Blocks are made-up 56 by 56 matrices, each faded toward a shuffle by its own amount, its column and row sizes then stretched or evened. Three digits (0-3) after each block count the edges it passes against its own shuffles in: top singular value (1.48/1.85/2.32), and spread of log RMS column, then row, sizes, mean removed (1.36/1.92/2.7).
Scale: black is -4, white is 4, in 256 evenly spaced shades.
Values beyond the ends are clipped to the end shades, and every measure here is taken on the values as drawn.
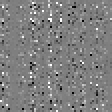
0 3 1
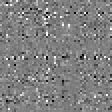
2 2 2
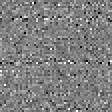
2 0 2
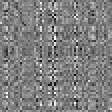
3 3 0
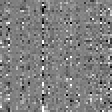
2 3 1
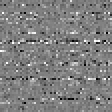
2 0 3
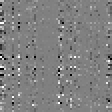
2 3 1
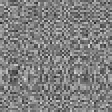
3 0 1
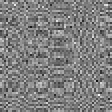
3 2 0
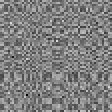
3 0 1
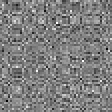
3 0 1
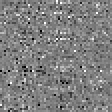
1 1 1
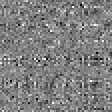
2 0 2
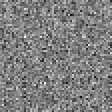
0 1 1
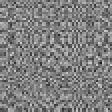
3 0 2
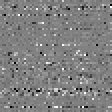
1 0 3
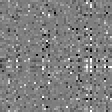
2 2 1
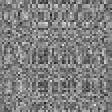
3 2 1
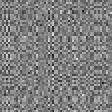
3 3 0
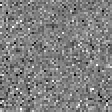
1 1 0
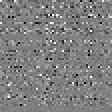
1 1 3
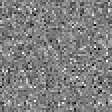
1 1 1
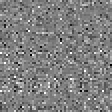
2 1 1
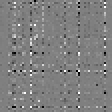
3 3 2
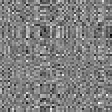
3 2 1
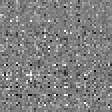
2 2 2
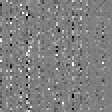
1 3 0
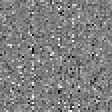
0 2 0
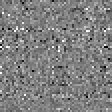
1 1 2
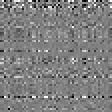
3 1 3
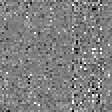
2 2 1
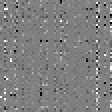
2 3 1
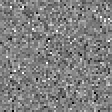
0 1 0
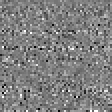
1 0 2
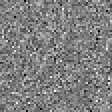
0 1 0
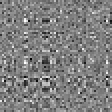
3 2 2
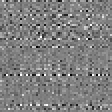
3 1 3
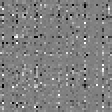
0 3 2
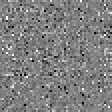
1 1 1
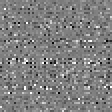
2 0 3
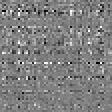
2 2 3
